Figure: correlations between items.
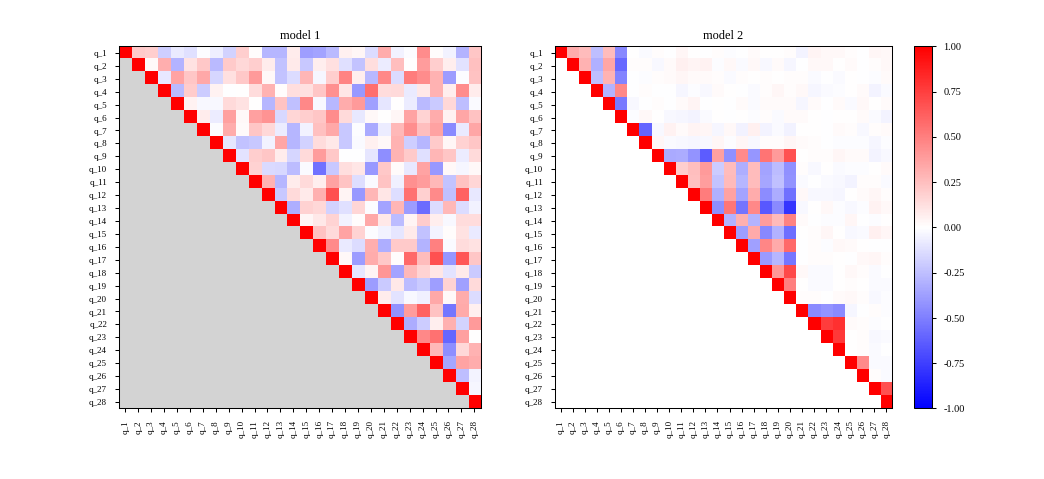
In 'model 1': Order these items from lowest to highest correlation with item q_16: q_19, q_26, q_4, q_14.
q_19, q_26, q_14, q_4
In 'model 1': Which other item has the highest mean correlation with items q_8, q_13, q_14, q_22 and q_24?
q_28
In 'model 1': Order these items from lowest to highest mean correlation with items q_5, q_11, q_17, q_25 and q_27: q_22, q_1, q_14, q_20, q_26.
q_26, q_1, q_22, q_14, q_20
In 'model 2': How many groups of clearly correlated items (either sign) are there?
6
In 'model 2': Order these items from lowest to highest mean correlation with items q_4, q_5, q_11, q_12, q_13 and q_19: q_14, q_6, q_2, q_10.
q_14, q_6, q_2, q_10
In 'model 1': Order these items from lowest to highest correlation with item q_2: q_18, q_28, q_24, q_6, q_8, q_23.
q_8, q_18, q_23, q_6, q_28, q_24
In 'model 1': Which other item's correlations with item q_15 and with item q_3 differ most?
q_24
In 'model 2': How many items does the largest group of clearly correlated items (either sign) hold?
12
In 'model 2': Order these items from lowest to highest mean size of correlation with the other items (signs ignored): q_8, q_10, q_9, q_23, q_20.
q_8, q_23, q_10, q_9, q_20
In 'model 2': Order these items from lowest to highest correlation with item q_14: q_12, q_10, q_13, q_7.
q_13, q_12, q_10, q_7
